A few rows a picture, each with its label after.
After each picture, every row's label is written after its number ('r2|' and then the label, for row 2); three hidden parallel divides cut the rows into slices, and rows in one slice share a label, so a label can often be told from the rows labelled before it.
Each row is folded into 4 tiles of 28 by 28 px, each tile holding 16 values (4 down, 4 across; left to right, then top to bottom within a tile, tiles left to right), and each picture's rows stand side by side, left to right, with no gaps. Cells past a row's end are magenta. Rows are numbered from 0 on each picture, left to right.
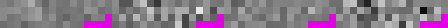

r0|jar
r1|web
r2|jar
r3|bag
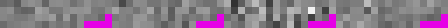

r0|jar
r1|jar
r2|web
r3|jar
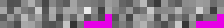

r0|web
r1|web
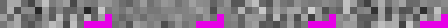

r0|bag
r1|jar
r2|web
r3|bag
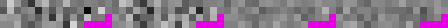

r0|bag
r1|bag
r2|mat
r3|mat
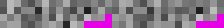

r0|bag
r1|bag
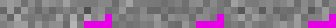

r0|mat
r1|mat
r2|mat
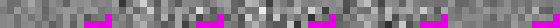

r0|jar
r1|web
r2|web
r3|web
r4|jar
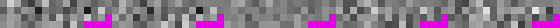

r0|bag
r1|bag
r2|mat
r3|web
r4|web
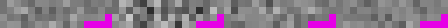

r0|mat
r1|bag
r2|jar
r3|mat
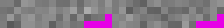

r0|jar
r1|mat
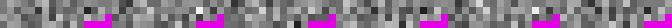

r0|bag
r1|web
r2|web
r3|bag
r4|web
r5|bag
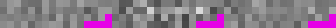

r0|mat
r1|web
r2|jar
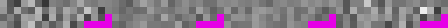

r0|web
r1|jar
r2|jar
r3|web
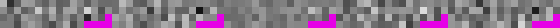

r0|web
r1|bag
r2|jar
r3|web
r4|bag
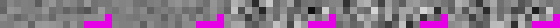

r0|mat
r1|mat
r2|bag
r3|web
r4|bag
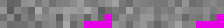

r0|jar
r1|jar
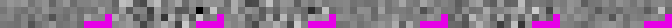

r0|mat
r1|bag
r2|bag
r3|mat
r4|web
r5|mat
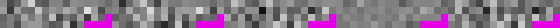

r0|web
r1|web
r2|bag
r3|jar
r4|bag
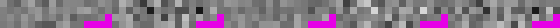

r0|jar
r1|bag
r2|mat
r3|web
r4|bag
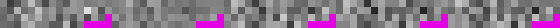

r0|web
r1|mat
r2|bag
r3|bag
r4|bag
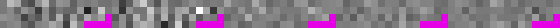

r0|bag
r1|web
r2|jar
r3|jar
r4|mat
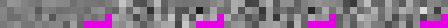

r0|mat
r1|bag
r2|bag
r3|web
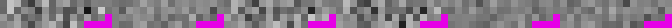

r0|bag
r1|jar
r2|bag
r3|bag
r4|mat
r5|jar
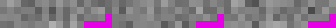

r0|mat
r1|jar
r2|mat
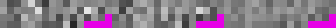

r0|web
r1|web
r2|jar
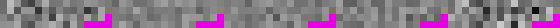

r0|bag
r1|mat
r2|mat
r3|jar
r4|bag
